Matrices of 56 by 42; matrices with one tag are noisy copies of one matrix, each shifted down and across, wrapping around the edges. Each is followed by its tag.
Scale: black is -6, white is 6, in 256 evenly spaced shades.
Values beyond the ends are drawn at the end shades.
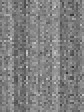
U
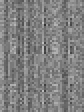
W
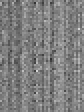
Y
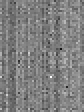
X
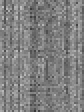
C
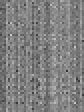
X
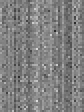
X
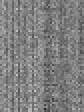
C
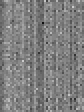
X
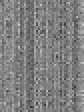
X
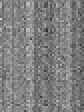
U
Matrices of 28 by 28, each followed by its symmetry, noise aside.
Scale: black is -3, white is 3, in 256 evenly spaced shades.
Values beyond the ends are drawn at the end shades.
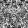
mirrored left to right.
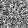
no symmetry.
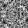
mirrored top to bottom.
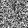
no symmetry.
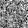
no symmetry.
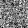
same after a half turn.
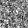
symmetric across the other diagonal.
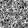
same after a half turn.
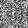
mirrored top to bottom.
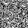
antisymmetric.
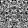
mirrored left to right.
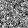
no symmetry.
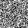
same after a half turn.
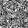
no symmetry.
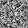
mirrored top to bottom.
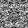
mirrored left to right.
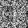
mirrored top to bottom.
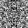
mirrored left to right.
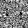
same after a half turn.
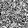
no symmetry.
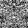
mirrored left to right.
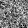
symmetric across the other diagonal.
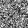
symmetric across the other diagonal.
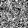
antisymmetric.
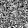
no symmetry.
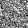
no symmetry.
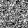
no symmetry.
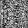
mirrored top to bottom.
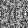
mirrored top to bottom.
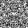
mirrored left to right.
